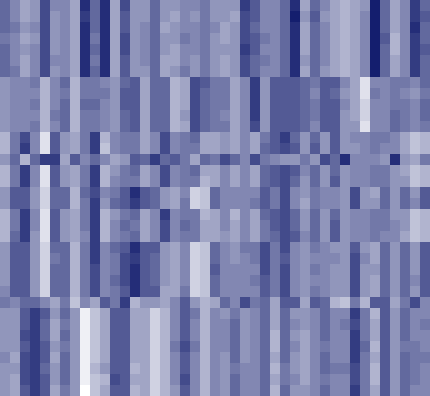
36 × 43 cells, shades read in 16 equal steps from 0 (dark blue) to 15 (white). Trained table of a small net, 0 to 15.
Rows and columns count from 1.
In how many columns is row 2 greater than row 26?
21
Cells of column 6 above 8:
5
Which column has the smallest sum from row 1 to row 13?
30
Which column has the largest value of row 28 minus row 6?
9
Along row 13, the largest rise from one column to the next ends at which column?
11
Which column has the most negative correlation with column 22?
32
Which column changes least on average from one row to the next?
39
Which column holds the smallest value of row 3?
38
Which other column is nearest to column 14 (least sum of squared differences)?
2
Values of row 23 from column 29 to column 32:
3 7 8 6
